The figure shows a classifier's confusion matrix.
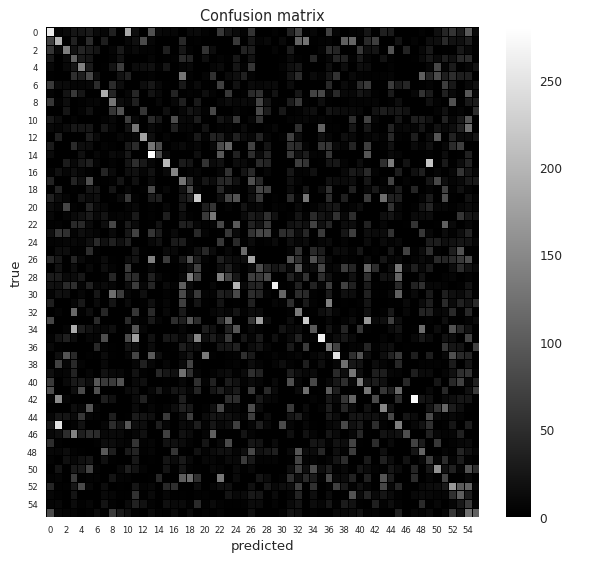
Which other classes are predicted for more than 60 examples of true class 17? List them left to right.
5, 26, 44, 50
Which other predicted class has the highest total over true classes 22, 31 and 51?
36
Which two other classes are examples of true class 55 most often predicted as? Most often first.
54, 0
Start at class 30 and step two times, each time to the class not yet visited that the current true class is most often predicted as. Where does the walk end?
52
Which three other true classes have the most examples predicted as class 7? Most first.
48, 35, 40
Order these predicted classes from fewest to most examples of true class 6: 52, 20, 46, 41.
20, 52, 46, 41
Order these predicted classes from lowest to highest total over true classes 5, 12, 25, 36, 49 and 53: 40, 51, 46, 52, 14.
14, 40, 46, 51, 52
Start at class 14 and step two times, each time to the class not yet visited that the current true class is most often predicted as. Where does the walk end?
23
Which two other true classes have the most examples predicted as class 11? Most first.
35, 34
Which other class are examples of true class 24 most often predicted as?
22
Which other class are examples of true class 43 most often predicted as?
51
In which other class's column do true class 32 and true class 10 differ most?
3
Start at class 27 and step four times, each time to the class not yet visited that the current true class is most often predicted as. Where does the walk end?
41
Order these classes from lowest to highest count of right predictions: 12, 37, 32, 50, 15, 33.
32, 50, 12, 15, 33, 37
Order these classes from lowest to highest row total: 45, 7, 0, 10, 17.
10, 17, 7, 45, 0
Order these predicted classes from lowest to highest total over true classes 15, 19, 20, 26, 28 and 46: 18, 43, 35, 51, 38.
38, 35, 51, 43, 18
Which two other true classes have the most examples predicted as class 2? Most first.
37, 20
